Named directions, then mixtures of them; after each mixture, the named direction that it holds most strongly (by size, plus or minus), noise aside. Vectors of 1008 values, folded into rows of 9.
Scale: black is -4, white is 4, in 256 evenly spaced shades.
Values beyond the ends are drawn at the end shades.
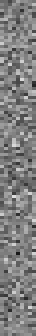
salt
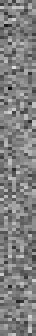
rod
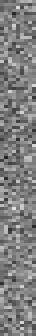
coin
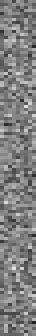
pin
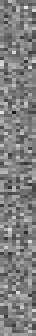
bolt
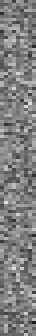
pin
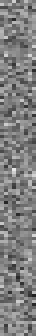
pin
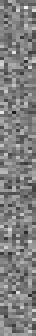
bolt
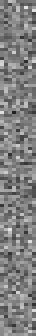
bolt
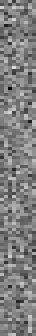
rod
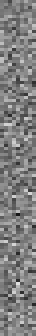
salt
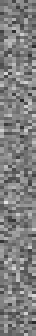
pin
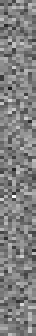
rod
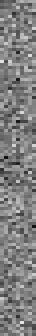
coin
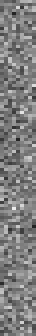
coin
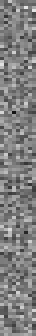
bolt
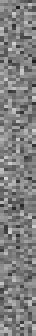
coin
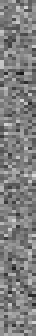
pin
